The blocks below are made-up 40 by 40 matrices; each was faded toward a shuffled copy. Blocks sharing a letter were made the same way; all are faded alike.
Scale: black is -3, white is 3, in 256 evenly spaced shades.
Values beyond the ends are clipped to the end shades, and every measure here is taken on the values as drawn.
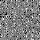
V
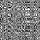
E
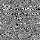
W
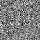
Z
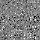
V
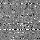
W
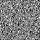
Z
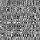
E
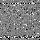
W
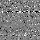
W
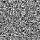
Z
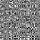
E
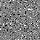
V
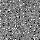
V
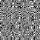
E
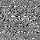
W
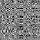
E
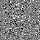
V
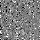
V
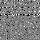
W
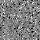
V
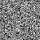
Z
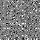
V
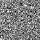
Z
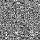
Z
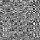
E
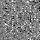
V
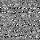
W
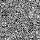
Z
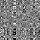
E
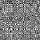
E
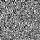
Z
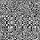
E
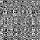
E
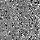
V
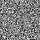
Z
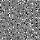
V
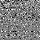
W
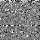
W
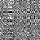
E
